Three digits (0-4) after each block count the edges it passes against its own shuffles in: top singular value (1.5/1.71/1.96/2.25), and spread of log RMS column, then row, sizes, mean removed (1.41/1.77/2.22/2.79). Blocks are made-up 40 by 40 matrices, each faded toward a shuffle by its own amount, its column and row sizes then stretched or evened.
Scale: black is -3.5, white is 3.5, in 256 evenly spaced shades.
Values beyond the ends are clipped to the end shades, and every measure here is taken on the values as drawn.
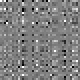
4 4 4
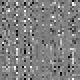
2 4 1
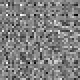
3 1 3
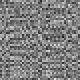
3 3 1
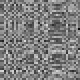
4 0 3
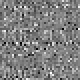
2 0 2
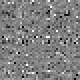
1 1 1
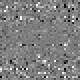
0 1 3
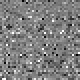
2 0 3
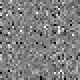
1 2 1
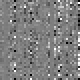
1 4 1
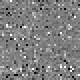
0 1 2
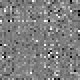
0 2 2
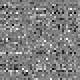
3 0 2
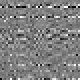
4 0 4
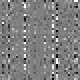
4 4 1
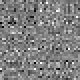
2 0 2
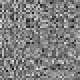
3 0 2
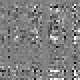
3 4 3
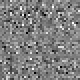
0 0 3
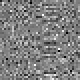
3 0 0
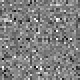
0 1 2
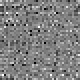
2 0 3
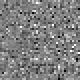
1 1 0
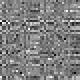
4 0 3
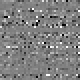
1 0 4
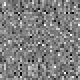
2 1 0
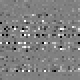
0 1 4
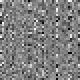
2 4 1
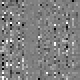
0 4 0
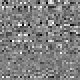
3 1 4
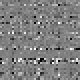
2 2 4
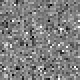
0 0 1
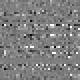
0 0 4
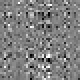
4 4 2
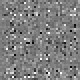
0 3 2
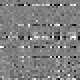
4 1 4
